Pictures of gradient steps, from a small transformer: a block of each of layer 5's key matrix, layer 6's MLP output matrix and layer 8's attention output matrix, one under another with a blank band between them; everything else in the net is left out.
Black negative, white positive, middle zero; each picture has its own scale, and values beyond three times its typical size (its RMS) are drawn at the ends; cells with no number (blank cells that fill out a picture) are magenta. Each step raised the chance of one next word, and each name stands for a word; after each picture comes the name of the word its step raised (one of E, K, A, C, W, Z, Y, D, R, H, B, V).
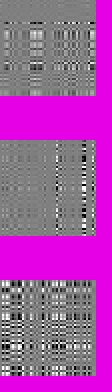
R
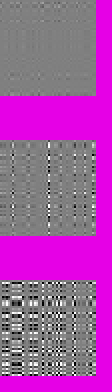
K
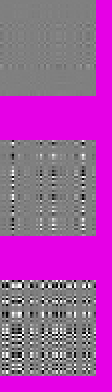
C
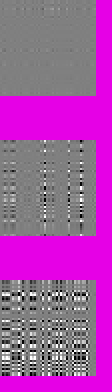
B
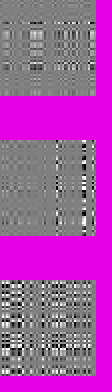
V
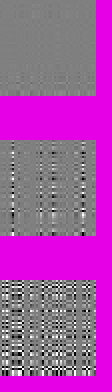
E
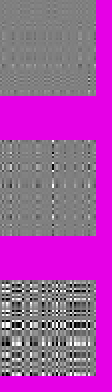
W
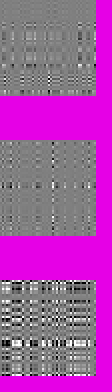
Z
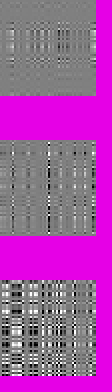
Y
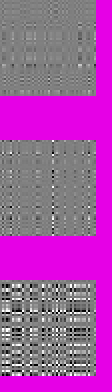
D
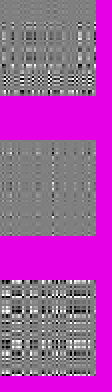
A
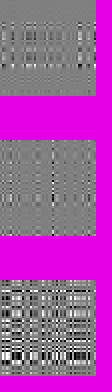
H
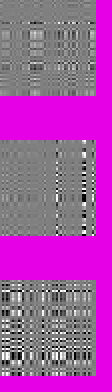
H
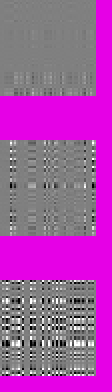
Z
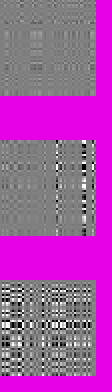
W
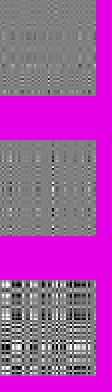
R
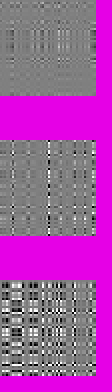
D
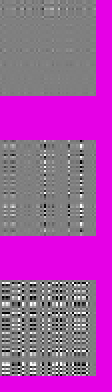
K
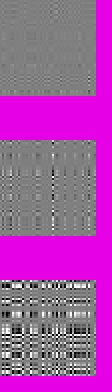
C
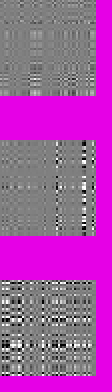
Z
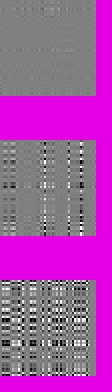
Z
